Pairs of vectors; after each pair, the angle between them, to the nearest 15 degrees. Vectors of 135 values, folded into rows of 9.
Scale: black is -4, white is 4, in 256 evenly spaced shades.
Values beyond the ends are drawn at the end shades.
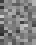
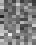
150 degrees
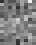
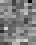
120 degrees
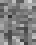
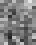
30 degrees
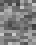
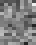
30 degrees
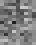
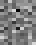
75 degrees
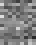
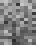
90 degrees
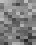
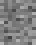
90 degrees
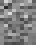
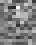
75 degrees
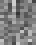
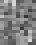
45 degrees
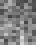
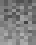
60 degrees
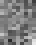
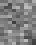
135 degrees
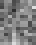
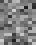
135 degrees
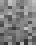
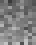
165 degrees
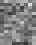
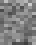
15 degrees
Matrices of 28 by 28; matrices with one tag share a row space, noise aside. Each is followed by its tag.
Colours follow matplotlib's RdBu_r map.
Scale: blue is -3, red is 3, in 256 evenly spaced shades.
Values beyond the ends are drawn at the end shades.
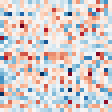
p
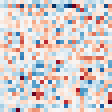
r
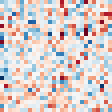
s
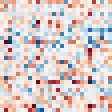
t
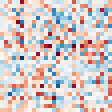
r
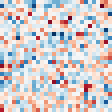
s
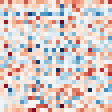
t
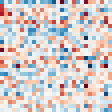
s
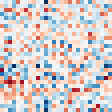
p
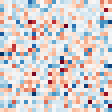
s
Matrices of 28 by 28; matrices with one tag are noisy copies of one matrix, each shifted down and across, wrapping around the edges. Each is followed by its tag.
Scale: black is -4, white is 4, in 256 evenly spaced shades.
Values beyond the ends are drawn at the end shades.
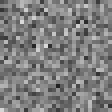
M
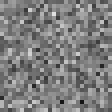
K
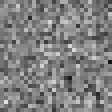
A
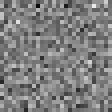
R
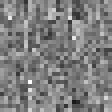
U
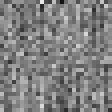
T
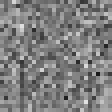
A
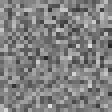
M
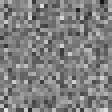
R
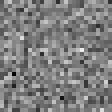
M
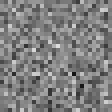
R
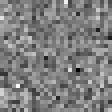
A
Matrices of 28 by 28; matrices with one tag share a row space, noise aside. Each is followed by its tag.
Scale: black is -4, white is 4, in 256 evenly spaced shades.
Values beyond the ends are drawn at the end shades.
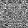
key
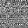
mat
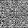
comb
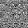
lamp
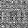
comb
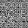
mat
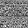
key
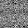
lamp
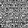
comb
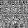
lamp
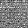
mat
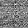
lamp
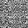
key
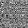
comb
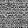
mat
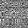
comb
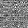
lamp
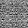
comb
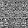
key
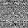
lamp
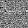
key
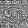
mat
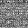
mat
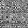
comb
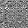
key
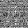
lamp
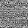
mat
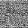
mat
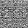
key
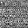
mat
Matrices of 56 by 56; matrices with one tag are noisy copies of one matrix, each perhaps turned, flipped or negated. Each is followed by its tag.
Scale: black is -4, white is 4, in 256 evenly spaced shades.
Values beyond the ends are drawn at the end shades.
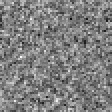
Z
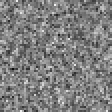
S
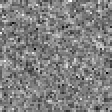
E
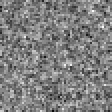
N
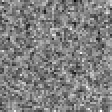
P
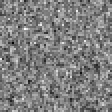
S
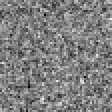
S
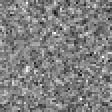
Z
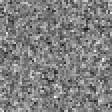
S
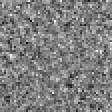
Z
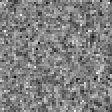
P
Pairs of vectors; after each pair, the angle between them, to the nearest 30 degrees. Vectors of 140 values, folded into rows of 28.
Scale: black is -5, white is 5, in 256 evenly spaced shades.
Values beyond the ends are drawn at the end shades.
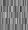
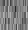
60 degrees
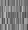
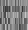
150 degrees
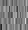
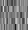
90 degrees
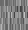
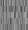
60 degrees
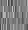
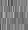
30 degrees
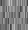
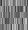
60 degrees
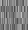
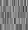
120 degrees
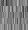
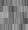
60 degrees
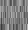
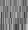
60 degrees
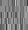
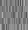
90 degrees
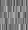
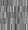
120 degrees
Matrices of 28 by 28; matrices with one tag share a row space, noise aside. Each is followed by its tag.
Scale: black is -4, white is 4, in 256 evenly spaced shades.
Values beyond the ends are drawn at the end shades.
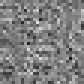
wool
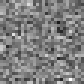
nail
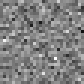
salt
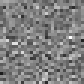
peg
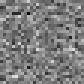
nail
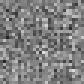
peg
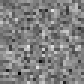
salt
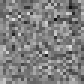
peg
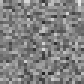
salt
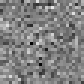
wool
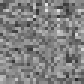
nail
